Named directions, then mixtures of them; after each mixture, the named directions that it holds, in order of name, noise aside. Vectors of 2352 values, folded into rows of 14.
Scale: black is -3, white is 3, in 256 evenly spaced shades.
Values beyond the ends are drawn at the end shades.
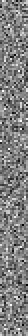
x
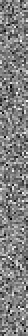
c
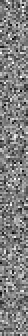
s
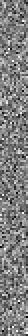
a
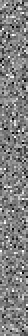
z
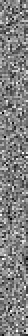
a, c.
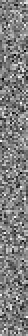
a, x.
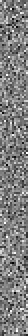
a, c, z.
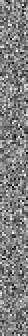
c, s.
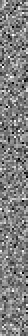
x, z.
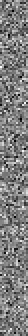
c, s, x.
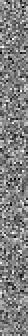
s.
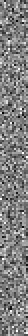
a, c.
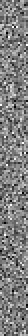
c, z.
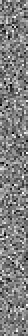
c, z.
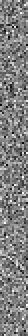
c, z.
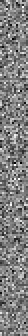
s.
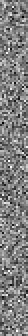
a, x.
